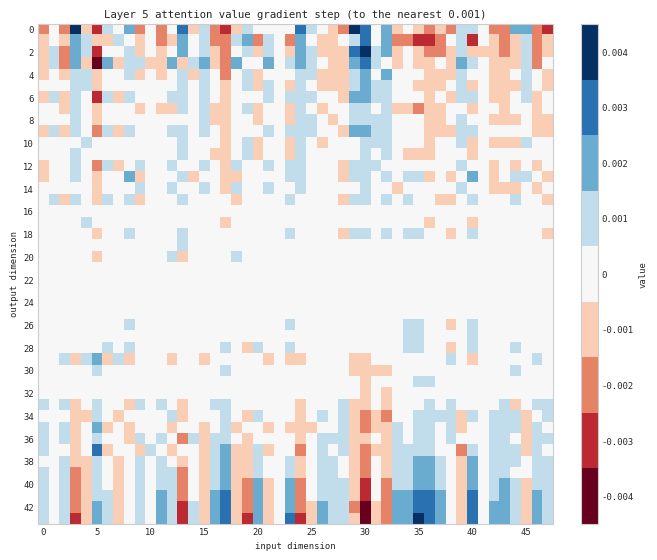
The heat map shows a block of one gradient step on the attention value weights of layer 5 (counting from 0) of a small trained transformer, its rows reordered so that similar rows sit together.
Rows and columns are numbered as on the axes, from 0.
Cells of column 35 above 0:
16
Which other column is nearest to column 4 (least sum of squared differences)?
7
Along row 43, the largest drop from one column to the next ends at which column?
24
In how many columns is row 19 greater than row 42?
16
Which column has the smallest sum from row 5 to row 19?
5
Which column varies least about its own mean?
22
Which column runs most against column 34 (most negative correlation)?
19
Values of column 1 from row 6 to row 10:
0.001 0 0 0.001 0
